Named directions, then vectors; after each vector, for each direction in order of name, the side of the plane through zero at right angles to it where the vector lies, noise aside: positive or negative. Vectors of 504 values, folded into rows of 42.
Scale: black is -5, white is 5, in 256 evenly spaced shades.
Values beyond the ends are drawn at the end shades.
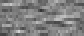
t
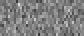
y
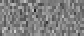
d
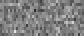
positive, positive, positive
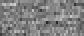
positive, positive, negative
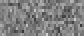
negative, negative, negative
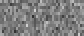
negative, negative, negative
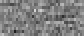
negative, negative, negative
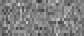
negative, positive, positive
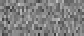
negative, positive, positive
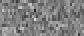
positive, negative, positive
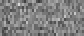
negative, positive, positive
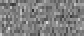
negative, negative, positive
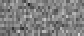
negative, positive, negative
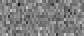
positive, negative, negative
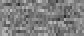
positive, negative, negative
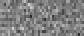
positive, negative, positive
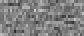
negative, negative, negative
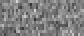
negative, positive, negative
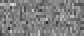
positive, positive, negative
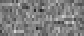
positive, positive, positive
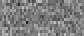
positive, negative, negative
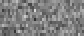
negative, positive, negative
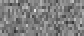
negative, negative, negative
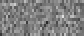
positive, positive, negative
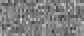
negative, negative, positive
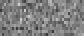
negative, positive, positive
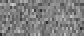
positive, positive, negative
